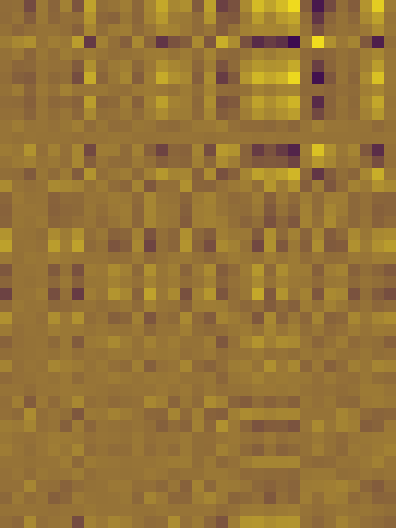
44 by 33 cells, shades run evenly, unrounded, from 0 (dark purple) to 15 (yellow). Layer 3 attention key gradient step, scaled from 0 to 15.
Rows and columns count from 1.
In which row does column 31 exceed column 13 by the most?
21
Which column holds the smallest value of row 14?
25
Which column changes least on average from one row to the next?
4
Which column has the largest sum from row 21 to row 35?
22
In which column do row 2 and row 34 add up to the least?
27
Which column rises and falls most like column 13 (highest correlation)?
18
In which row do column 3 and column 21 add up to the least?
34
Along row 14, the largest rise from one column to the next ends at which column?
26
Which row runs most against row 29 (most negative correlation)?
38
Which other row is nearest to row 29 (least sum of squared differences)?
24
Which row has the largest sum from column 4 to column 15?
1
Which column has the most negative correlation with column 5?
13
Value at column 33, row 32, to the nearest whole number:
7
